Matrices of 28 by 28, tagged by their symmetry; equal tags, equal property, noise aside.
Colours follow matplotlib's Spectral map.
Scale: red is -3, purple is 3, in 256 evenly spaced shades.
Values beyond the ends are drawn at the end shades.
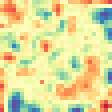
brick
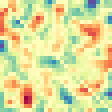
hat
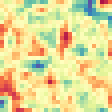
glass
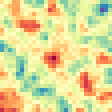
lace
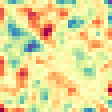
glass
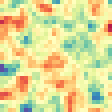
hat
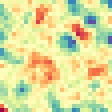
lace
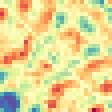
lace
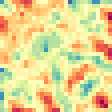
brick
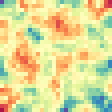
brick
